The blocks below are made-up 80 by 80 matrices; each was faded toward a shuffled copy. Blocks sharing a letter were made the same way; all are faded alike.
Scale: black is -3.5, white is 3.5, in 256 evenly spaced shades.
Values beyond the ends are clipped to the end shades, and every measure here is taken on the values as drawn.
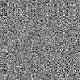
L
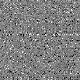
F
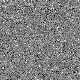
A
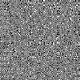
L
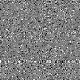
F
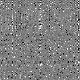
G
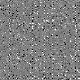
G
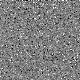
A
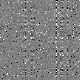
G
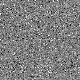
A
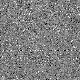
A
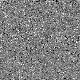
A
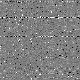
F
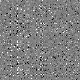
G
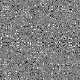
F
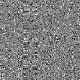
L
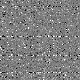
F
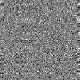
L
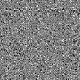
L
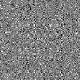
L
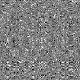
L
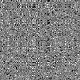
L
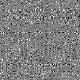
F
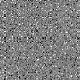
L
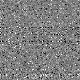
F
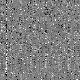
G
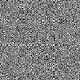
L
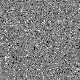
A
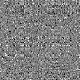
L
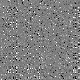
G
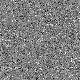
A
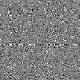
F
